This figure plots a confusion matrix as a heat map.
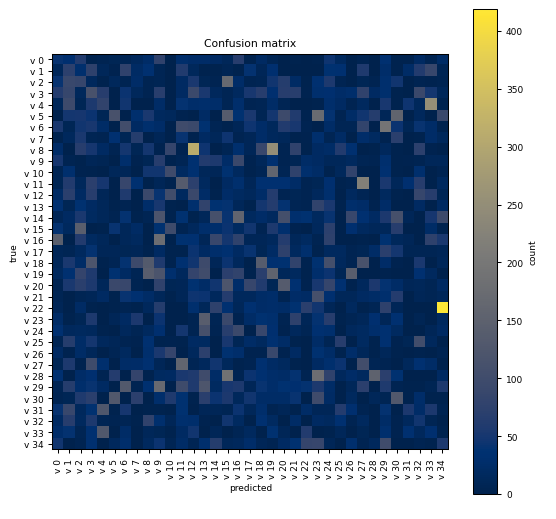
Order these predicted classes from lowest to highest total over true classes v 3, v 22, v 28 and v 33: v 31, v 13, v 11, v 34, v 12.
v 31, v 11, v 13, v 12, v 34
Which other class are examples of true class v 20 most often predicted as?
v 15
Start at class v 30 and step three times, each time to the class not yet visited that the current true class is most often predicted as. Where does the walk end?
v 13
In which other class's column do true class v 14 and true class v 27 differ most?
v 16
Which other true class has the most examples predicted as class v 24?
v 18
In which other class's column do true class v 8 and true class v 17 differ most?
v 12
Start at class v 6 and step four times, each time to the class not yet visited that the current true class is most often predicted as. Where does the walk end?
v 0
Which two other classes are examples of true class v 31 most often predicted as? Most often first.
v 4, v 1
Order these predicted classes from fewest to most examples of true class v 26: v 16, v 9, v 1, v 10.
v 1, v 16, v 9, v 10
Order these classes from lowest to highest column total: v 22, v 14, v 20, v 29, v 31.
v 31, v 22, v 14, v 20, v 29
